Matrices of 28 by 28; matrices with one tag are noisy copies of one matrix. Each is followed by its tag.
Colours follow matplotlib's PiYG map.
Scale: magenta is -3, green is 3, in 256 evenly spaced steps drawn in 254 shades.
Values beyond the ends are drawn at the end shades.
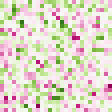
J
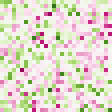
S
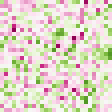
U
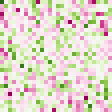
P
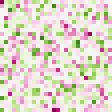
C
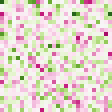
P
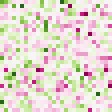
S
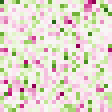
P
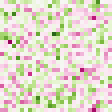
J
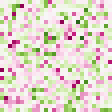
C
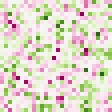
U
